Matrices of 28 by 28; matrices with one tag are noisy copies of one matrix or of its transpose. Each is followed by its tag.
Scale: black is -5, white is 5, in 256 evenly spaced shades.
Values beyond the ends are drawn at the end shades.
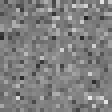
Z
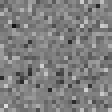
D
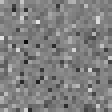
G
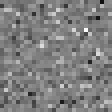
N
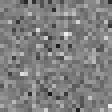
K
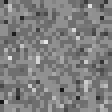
N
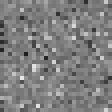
K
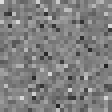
G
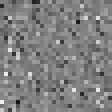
Z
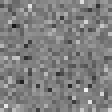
D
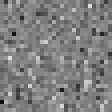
N
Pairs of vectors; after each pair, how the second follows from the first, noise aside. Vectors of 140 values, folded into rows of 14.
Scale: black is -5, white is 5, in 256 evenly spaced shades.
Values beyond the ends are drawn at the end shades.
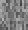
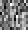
wrapped around, scaled up.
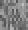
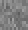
wrapped around, negated, shrunk.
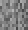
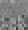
partly zeroed.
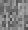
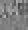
negated, partly zeroed.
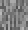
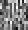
reversed, negated, scaled up.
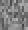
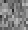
wrapped around.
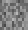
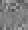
partly zeroed.
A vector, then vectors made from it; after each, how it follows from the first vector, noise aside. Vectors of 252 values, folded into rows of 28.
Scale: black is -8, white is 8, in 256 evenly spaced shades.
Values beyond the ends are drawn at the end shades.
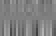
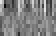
reversed, negated, scaled up.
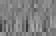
wrapped around.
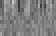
reversed.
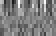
reversed, negated, scaled up.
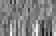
negated, scaled up.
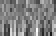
negated, scaled up.
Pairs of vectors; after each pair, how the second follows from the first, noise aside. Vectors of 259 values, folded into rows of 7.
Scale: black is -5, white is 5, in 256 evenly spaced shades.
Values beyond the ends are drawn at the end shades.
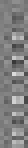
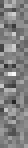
reversed.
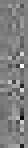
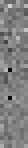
wrapped around, partly zeroed.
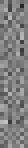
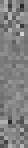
partly zeroed.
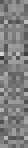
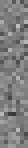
wrapped around, partly zeroed.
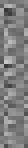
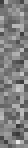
reversed.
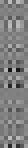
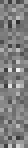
negated.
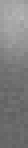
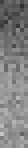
negated.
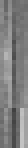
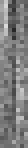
reversed.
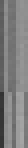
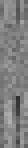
wrapped around, partly zeroed.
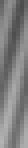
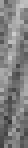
negated.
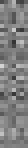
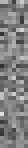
negated.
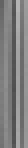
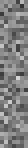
shuffled.
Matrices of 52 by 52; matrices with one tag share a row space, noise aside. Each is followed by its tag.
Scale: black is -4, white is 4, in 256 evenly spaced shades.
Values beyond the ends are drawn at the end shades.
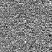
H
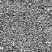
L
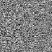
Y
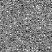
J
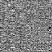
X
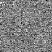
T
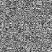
J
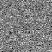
J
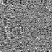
X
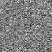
J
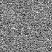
T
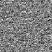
L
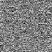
L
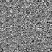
J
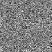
J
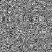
Y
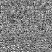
T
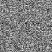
J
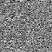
X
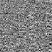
H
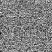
T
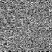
X
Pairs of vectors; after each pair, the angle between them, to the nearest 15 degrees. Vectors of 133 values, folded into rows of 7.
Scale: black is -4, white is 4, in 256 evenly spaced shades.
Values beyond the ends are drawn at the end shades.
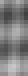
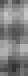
165 degrees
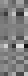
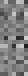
30 degrees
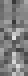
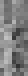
135 degrees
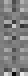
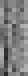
120 degrees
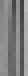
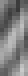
105 degrees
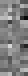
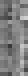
150 degrees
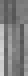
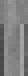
150 degrees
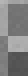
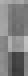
30 degrees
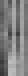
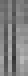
105 degrees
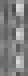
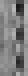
165 degrees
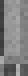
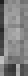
15 degrees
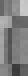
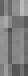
30 degrees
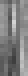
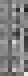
75 degrees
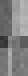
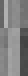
90 degrees
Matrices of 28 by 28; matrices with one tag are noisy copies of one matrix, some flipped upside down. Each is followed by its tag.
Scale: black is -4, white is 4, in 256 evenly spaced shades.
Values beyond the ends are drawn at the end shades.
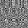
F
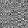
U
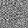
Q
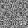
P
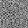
Q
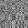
F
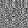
F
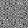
Q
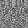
F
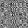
P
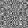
P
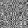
P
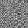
U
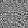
U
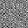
Q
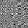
U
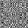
P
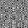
F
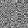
U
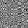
U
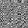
U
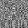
F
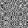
P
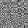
U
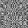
P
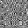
P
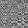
U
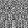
F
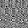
F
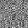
F
